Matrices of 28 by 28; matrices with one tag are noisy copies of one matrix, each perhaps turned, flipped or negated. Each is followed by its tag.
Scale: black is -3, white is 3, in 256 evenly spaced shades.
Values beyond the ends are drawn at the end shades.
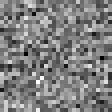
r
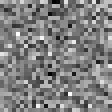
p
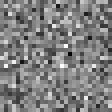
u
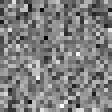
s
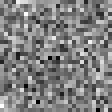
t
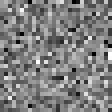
p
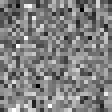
s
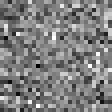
s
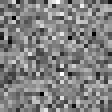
p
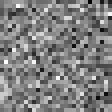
s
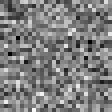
r
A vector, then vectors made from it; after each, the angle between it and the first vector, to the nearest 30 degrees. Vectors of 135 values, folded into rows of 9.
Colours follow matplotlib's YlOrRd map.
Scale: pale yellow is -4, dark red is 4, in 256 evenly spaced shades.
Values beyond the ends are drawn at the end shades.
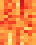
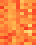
120 degrees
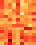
150 degrees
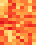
60 degrees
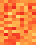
90 degrees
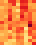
60 degrees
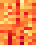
150 degrees
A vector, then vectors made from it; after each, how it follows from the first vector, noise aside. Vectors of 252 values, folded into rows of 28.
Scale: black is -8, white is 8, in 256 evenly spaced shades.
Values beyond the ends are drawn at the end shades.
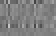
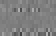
reversed, partly zeroed.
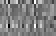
negated, scaled up.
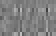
reversed, negated.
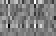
negated, scaled up.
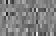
wrapped around, scaled up.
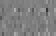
reversed, negated, partly zeroed.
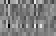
negated, scaled up.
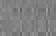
reversed, shrunk.
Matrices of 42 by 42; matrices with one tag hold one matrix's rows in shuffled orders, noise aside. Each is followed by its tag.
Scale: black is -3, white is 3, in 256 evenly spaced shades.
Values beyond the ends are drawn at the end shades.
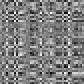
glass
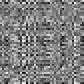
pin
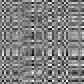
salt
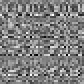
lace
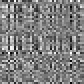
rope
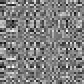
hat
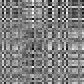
salt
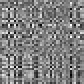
rope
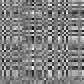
salt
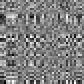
hat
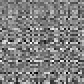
lace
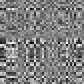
hat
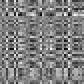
glass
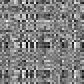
pin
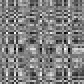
glass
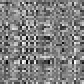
pin
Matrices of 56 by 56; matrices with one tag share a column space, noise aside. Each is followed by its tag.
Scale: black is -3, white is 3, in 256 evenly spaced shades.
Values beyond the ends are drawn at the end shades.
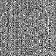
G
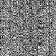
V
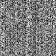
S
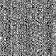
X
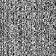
S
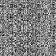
X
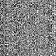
X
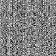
G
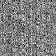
X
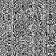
X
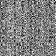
V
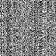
V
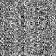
S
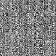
G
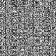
V
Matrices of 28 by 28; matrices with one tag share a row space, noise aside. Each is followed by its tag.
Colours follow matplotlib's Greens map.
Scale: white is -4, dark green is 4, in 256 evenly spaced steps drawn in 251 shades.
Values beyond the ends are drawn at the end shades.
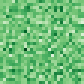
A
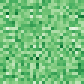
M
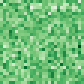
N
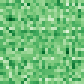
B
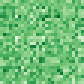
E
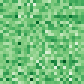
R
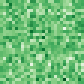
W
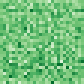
A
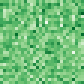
E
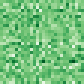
M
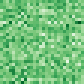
B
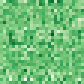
A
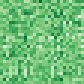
A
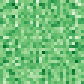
M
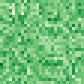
B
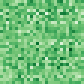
R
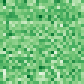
A
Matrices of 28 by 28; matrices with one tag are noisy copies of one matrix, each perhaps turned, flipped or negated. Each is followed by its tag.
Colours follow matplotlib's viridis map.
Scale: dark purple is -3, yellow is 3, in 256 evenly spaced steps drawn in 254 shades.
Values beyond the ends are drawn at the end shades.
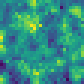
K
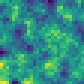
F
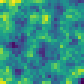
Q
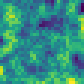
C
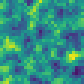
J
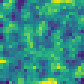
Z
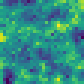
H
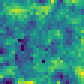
C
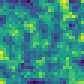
Z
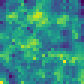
Q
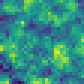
K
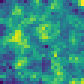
Q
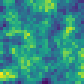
H
